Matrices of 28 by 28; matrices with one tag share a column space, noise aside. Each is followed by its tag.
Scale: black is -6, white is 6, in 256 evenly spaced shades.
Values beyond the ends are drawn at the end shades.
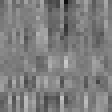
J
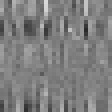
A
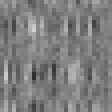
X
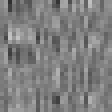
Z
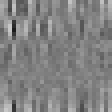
A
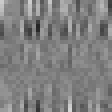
A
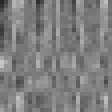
J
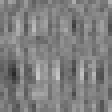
X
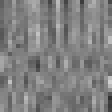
J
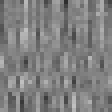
J
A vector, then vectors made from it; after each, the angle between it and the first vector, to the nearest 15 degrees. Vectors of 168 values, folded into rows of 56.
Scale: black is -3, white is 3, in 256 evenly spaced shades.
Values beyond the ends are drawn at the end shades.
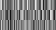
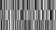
165 degrees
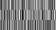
120 degrees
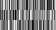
105 degrees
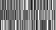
75 degrees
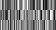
30 degrees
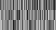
75 degrees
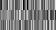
120 degrees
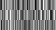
165 degrees
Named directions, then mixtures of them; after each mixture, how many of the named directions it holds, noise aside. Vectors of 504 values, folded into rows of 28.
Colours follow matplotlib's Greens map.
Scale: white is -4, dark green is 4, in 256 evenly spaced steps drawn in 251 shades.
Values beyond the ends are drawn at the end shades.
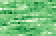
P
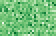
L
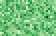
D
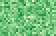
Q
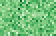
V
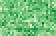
three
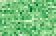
four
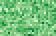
three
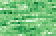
one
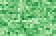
four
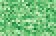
four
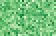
two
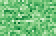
four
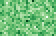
two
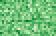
three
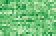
three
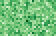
three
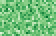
two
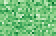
three
